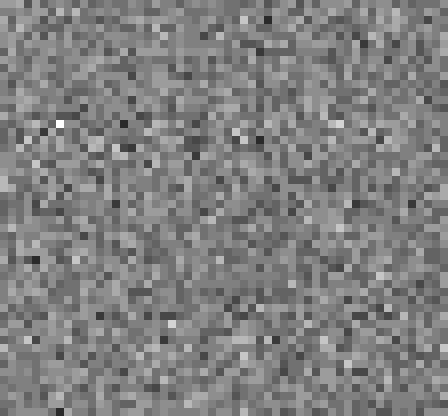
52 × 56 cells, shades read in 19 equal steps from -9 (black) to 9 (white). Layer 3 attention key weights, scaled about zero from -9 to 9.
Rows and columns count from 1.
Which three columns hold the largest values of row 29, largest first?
43, 2, 32
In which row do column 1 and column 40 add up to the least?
52
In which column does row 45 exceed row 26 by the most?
45
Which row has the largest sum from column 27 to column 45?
16
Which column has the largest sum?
20
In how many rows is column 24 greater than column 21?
19
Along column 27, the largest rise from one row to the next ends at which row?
28
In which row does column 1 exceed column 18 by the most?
15
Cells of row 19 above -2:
41
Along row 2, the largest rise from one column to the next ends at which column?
8
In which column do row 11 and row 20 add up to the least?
25
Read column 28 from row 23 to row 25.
-4 -1 3
